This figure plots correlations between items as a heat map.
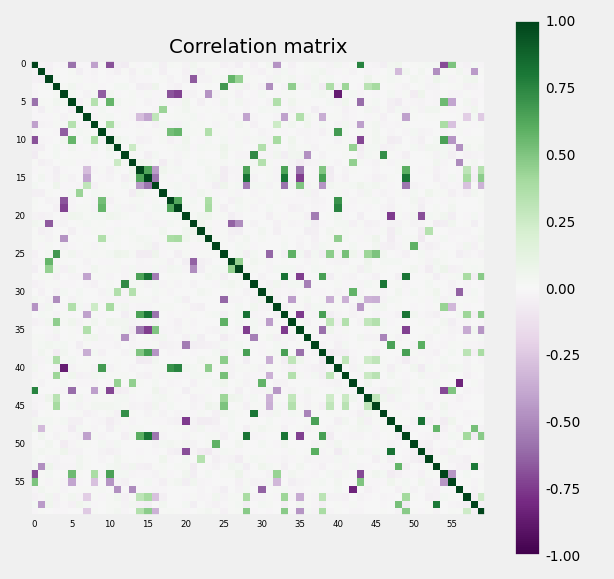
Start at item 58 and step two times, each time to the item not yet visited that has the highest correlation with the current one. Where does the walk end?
48
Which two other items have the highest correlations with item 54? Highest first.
10, 5
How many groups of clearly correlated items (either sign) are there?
12
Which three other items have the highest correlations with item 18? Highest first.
40, 19, 9
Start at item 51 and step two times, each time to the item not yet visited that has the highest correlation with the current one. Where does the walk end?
37
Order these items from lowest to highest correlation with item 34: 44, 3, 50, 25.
50, 44, 3, 25
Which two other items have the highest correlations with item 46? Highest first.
29, 12
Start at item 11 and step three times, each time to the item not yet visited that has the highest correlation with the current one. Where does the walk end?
13
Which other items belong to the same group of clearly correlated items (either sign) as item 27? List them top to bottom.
2, 21, 26
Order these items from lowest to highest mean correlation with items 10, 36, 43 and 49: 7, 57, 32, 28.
7, 32, 57, 28
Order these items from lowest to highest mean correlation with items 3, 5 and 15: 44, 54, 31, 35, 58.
35, 31, 58, 44, 54
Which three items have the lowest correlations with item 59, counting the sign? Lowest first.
35, 16, 7
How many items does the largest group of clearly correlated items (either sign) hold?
11
